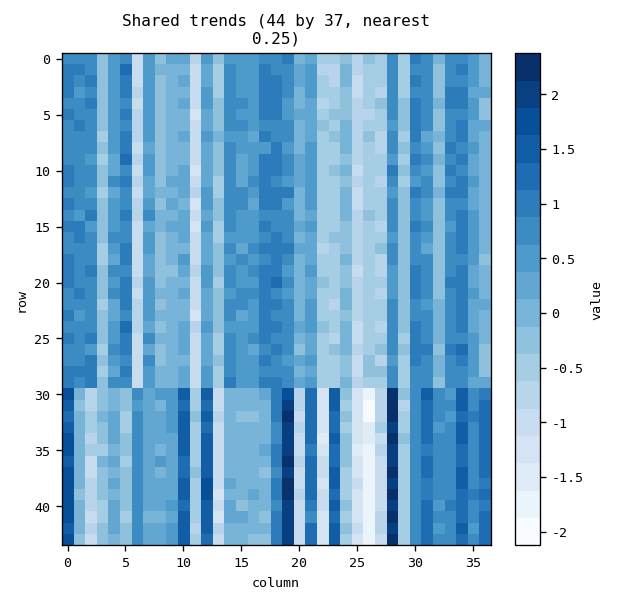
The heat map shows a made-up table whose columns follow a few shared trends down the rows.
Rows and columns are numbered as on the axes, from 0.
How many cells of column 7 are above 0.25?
22
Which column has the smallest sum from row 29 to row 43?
26
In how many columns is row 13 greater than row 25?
9
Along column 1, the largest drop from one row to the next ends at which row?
30
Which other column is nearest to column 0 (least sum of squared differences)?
34
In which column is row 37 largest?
28
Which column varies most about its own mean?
23
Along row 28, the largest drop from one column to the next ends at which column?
6
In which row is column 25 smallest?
35
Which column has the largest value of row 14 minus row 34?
2
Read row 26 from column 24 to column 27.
0 -0.75 -0.5 -0.25
